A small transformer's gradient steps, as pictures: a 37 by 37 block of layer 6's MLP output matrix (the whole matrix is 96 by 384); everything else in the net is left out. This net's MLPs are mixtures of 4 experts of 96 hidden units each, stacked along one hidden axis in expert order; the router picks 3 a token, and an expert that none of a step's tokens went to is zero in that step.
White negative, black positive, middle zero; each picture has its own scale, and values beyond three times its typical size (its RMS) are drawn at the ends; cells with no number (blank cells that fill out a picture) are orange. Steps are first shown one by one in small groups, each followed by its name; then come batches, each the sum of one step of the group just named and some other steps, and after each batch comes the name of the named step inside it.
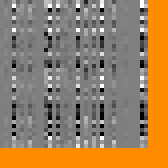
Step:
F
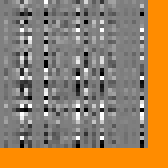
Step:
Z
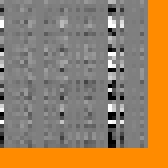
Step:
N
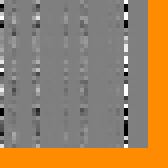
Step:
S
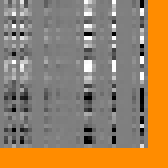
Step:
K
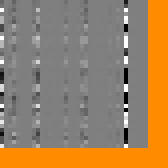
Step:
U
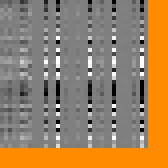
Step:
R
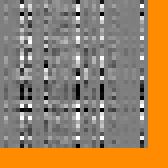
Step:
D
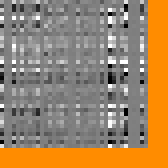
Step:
S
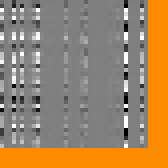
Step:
U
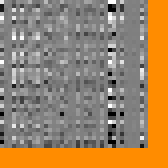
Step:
N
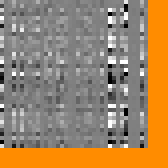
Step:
S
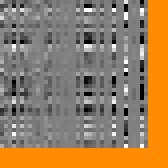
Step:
S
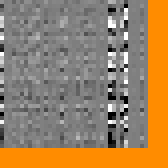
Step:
N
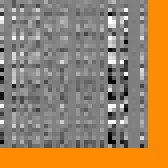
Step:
N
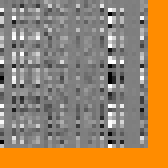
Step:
F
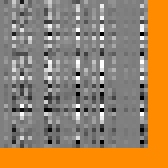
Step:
Z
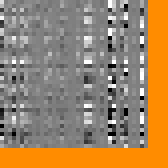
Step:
S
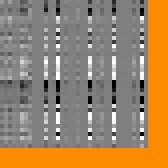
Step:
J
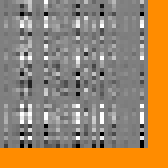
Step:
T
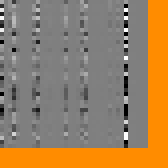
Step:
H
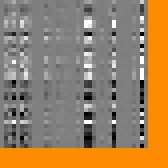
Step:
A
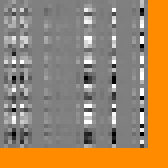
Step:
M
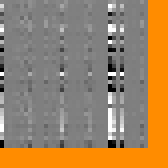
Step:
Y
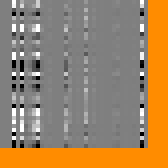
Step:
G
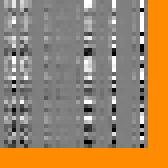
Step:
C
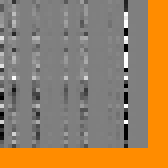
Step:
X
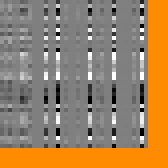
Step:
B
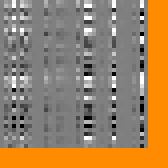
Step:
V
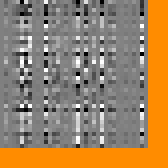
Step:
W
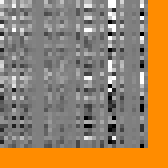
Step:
V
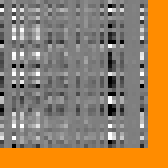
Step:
G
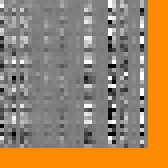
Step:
M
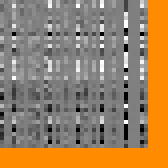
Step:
X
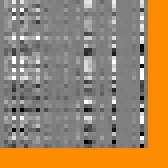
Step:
C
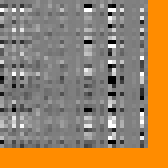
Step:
G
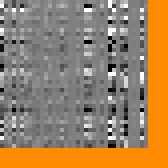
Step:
Y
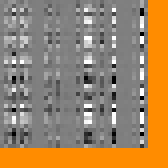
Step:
M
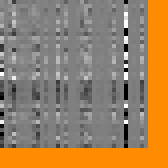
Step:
X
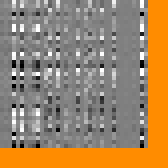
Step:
G
